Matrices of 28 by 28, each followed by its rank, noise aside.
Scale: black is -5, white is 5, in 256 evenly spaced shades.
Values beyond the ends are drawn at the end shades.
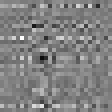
three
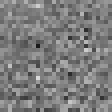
six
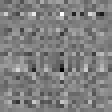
three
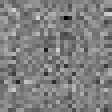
six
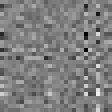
three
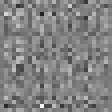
three
